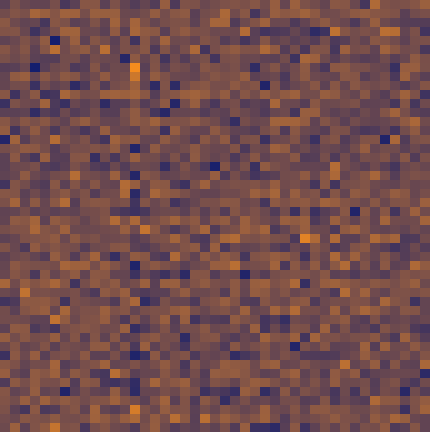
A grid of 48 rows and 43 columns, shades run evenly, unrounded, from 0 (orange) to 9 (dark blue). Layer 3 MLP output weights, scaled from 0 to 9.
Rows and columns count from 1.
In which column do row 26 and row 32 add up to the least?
15
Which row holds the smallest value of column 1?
32
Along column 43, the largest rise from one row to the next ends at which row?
42
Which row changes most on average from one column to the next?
16
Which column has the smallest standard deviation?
9
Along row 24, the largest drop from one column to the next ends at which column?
37
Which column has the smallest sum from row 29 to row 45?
6
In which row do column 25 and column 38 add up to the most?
31
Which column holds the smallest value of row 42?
12
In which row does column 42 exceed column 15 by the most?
26
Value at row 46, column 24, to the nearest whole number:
5
